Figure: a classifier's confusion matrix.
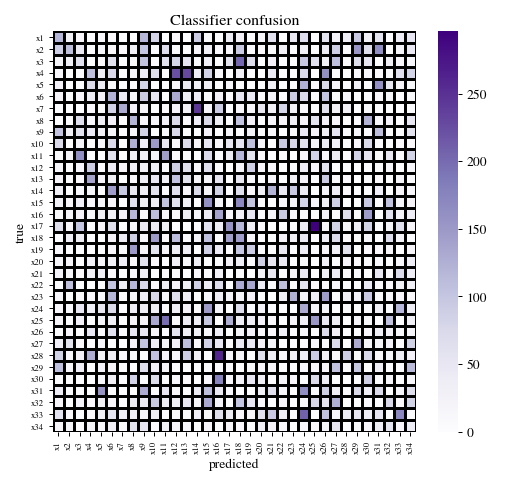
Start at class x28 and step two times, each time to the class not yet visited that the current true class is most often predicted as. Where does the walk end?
x30
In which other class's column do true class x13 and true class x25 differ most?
x11
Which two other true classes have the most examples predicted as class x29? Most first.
x2, x27
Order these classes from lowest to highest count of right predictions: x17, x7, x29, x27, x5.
x5, x27, x29, x7, x17
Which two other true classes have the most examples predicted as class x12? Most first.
x4, x6
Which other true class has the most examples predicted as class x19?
x22
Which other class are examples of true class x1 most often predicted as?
x9
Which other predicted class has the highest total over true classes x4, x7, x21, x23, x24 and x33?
x26
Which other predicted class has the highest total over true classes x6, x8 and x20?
x12
